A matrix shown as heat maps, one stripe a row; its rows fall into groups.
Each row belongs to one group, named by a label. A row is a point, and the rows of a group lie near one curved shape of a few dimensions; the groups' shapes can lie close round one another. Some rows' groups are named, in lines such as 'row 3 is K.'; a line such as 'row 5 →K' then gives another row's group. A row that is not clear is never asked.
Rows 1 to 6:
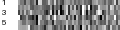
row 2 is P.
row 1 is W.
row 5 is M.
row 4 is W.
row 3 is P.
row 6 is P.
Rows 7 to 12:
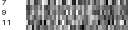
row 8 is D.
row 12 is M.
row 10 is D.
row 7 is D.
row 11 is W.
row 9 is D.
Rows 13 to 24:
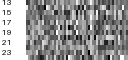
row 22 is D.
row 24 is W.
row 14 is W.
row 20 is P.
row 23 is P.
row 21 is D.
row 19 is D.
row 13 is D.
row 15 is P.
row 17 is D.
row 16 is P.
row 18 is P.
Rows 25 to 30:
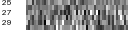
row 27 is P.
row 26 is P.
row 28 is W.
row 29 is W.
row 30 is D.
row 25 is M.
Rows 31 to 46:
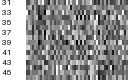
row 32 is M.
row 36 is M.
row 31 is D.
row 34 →P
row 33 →W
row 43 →D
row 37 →W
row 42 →W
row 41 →D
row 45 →D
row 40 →W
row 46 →P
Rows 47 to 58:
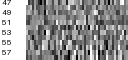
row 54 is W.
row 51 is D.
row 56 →D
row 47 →W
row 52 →P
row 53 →W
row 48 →M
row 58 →P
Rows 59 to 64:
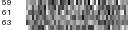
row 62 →M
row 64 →W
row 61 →W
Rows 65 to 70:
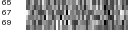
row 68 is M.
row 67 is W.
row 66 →D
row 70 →D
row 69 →D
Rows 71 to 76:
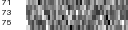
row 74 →D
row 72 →P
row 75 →W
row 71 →P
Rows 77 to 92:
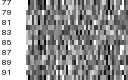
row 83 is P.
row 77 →W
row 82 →P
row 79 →D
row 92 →W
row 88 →D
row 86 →W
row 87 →W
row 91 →D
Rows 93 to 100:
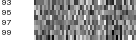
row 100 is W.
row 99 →D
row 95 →M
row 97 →P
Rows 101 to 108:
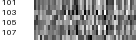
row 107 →P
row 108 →M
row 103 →P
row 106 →P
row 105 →P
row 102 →P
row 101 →P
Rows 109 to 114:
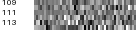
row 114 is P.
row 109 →P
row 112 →D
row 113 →M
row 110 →W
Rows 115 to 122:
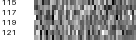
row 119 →M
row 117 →W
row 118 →W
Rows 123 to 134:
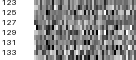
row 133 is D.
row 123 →M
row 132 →W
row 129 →P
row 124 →W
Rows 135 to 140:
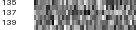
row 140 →D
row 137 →P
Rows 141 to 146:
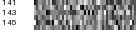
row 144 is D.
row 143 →P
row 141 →D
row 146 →P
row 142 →D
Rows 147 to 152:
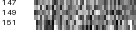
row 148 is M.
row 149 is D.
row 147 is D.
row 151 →W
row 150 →M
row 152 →W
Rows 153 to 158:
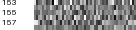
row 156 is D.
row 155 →P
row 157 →W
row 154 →D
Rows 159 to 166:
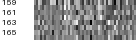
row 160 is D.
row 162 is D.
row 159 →D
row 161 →P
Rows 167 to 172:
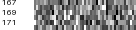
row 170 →D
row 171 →W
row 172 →D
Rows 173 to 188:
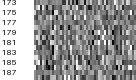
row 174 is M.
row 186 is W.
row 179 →D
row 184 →W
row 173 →P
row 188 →D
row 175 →W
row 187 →P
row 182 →W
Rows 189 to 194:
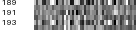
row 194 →D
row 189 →D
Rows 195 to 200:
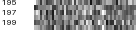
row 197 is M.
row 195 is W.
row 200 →M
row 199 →P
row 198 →M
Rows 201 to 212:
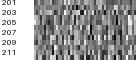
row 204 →W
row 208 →D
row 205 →W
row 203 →D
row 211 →M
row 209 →D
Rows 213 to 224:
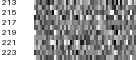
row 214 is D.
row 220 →P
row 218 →D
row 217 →M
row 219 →W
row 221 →D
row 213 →W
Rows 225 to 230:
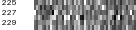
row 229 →D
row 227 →W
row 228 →D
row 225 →D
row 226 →M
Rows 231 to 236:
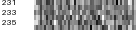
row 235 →W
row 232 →W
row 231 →W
